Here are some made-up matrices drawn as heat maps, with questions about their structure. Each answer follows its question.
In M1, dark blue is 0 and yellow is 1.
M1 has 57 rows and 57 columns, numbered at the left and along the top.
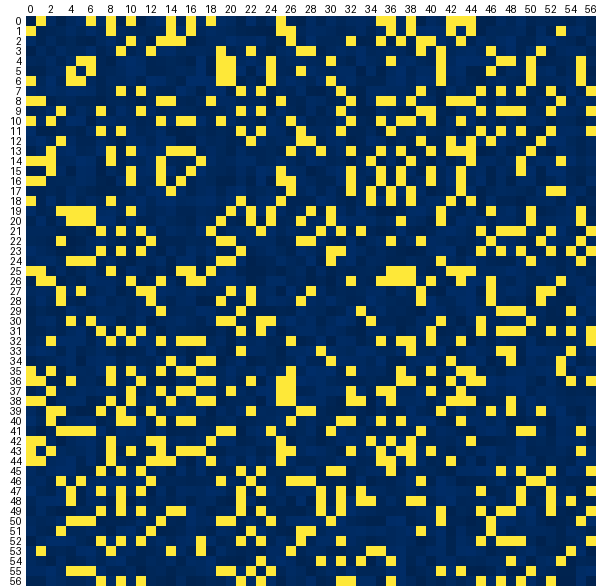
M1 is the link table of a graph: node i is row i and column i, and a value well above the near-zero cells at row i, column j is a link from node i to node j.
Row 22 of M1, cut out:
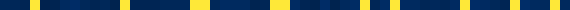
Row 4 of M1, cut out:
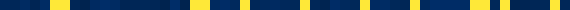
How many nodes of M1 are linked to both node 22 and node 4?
4
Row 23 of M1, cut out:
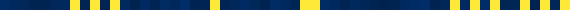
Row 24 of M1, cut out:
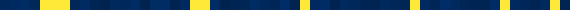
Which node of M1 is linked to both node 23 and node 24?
node 30
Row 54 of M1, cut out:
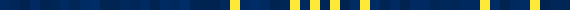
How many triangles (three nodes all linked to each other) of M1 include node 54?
5
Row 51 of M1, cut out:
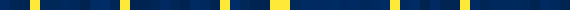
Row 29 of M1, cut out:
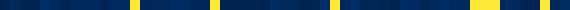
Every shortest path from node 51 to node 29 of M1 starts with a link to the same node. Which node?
node 39
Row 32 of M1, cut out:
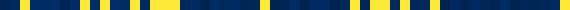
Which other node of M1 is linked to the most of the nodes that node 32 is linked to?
node 43
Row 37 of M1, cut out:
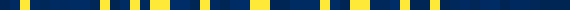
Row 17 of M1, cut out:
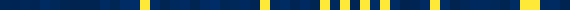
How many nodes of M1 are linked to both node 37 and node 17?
4
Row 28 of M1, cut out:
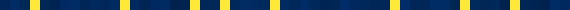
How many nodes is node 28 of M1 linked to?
8
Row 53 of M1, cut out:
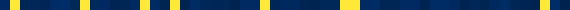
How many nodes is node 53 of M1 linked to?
8
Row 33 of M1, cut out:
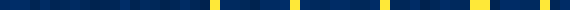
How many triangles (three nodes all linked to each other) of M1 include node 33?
8
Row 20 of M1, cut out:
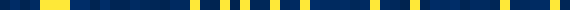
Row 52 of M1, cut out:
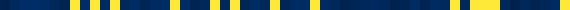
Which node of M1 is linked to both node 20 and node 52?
node 27
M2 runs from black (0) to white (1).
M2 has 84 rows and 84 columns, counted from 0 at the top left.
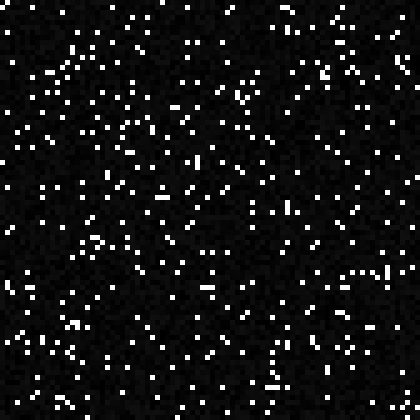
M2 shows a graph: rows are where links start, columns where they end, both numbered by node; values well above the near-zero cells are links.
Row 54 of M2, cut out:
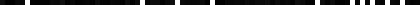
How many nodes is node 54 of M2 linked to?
10
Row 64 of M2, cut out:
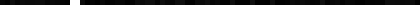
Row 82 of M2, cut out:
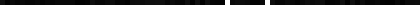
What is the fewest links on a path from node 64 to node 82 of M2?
5
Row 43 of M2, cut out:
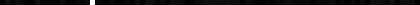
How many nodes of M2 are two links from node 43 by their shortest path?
6
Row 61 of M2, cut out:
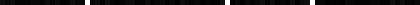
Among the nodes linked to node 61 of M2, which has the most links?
node 45
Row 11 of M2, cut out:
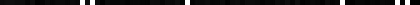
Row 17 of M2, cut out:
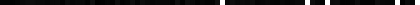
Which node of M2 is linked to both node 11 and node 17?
node 79
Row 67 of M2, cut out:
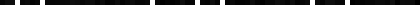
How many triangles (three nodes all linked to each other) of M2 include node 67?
2
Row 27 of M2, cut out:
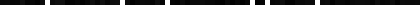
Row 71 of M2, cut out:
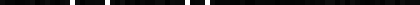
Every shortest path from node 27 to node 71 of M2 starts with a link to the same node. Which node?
node 9
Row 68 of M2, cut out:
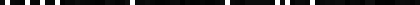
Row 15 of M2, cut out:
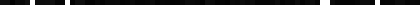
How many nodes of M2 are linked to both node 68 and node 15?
0
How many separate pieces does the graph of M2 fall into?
2
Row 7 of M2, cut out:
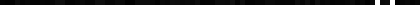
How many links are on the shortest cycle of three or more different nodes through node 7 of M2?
6
